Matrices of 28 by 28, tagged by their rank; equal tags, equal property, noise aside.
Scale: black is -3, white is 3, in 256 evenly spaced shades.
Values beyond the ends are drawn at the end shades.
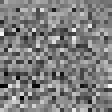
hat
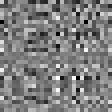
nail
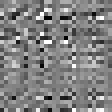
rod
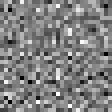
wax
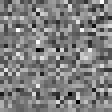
wax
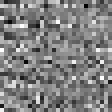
wax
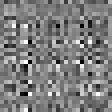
rod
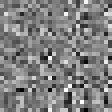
nail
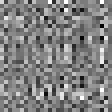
rod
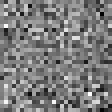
wax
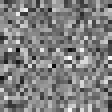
wax
